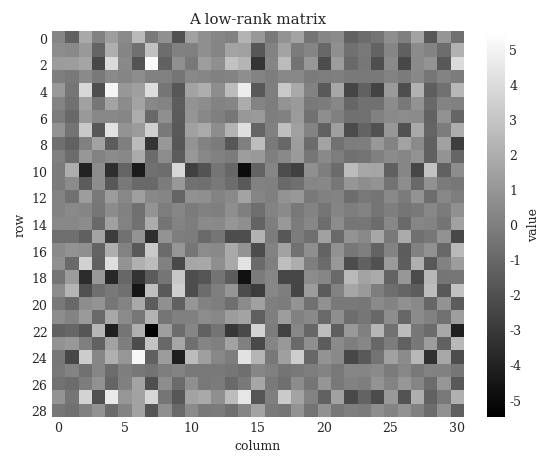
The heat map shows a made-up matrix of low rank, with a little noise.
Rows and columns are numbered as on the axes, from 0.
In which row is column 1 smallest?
24
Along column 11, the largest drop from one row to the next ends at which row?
18
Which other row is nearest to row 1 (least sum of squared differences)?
21
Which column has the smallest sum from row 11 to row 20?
6
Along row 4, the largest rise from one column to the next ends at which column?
4
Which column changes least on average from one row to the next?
16
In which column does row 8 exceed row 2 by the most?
15
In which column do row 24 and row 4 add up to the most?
14
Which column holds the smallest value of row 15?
7
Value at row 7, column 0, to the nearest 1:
1
